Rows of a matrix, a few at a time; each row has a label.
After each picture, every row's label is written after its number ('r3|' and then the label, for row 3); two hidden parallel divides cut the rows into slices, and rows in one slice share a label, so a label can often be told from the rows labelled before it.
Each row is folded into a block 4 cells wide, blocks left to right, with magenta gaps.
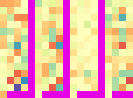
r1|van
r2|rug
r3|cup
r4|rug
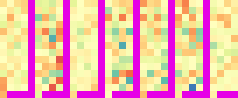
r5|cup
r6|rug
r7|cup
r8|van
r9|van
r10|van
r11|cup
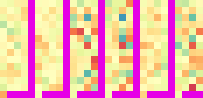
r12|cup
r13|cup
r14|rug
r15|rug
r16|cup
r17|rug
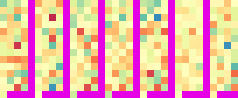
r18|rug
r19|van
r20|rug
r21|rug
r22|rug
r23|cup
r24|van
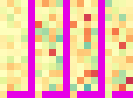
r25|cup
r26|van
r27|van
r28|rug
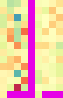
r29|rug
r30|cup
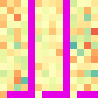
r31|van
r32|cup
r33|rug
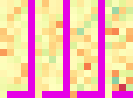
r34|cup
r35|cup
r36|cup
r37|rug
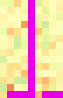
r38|cup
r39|cup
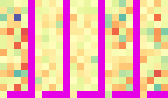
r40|rug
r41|cup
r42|cup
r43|rug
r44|van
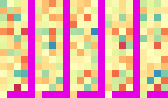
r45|rug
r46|van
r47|van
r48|rug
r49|rug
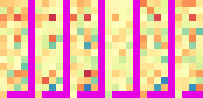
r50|van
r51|van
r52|van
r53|cup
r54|van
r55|van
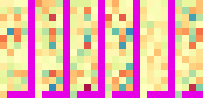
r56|van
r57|van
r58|rug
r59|van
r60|cup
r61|rug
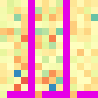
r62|rug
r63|van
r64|cup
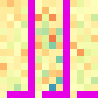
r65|cup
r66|van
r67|cup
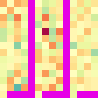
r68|van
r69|rug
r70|cup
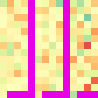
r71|cup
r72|cup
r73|rug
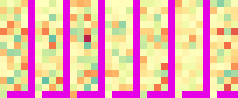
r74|rug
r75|rug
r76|van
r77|cup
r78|rug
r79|cup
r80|rug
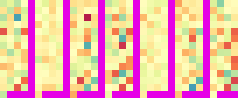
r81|rug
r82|cup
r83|van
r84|rug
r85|cup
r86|van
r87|rug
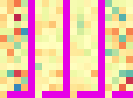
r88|van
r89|cup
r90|cup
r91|rug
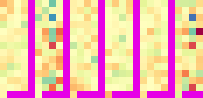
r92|cup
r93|rug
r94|cup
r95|cup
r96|cup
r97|rug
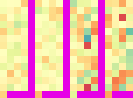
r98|cup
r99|cup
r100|rug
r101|van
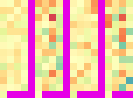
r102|cup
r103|van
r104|cup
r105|van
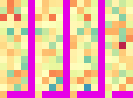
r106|van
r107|van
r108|van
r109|rug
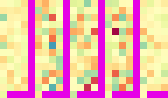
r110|cup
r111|van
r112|rug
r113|rug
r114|cup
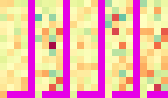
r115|cup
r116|rug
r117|cup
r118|rug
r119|rug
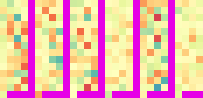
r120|rug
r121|van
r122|rug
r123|cup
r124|van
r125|cup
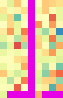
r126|rug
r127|van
